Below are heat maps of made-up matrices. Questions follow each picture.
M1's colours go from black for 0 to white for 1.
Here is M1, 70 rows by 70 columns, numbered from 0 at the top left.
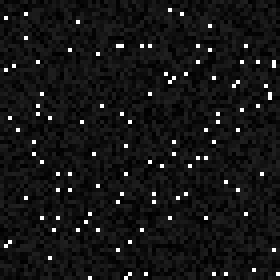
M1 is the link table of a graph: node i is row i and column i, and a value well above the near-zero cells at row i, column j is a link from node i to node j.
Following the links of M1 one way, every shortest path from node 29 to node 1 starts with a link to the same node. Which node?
node 12
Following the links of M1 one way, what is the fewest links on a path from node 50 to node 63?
4
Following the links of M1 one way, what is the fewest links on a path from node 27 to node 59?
3
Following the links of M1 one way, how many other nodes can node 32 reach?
4
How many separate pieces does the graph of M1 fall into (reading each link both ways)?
6
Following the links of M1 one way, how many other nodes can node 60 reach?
7
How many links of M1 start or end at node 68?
8
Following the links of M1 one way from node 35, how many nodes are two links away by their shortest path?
6
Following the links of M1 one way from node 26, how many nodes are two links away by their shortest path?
2
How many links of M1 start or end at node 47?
4
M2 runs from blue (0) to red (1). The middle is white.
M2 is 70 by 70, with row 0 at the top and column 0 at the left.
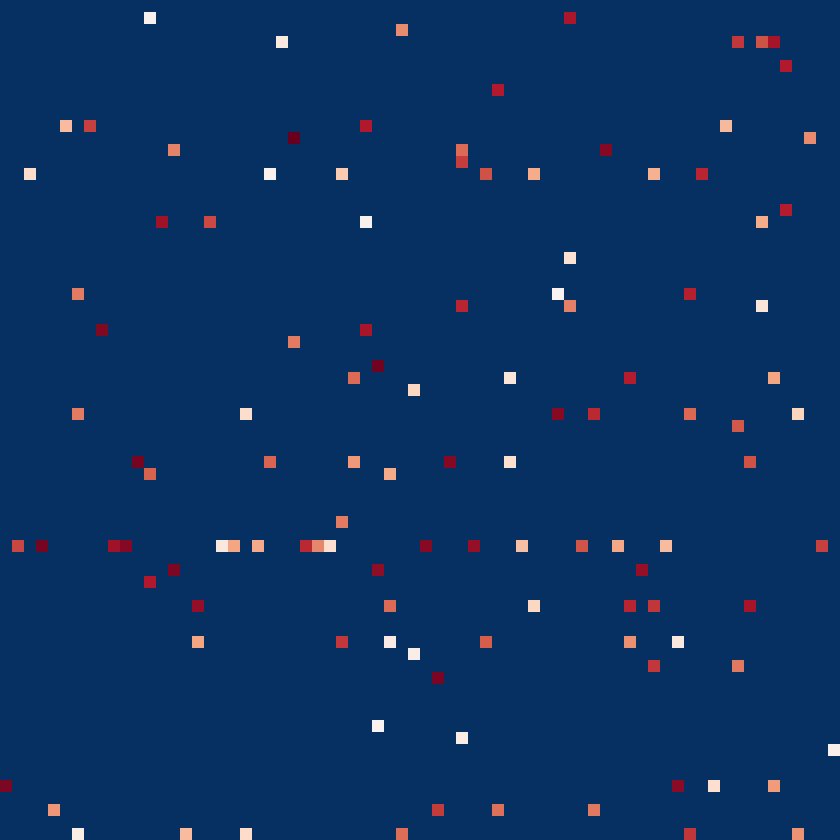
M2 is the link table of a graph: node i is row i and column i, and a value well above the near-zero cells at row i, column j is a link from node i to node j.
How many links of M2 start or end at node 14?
9
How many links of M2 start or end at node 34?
8
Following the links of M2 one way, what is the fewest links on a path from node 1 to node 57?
5
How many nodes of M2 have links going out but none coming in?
1
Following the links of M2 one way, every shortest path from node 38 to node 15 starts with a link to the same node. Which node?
node 62
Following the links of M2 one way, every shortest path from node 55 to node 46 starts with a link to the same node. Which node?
node 54
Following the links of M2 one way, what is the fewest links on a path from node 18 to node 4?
5
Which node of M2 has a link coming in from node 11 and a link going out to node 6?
node 24
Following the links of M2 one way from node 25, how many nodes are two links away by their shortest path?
9
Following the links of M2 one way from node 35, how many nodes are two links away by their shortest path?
1
